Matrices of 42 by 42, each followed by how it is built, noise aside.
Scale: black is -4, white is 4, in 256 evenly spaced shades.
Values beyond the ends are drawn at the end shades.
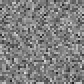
repeating columns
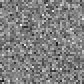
noise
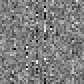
uneven columns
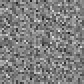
repeating rows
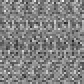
repeating columns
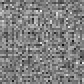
blocks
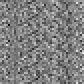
repeating rows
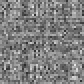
blocks
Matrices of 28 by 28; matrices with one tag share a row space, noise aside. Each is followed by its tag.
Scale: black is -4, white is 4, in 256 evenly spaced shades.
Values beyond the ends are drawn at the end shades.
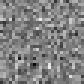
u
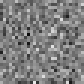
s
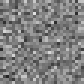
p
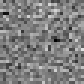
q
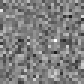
s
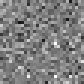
s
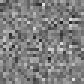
u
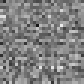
u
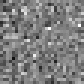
p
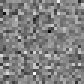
p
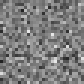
s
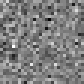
p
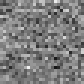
q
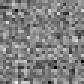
q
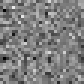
p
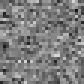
q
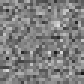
q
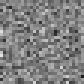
s
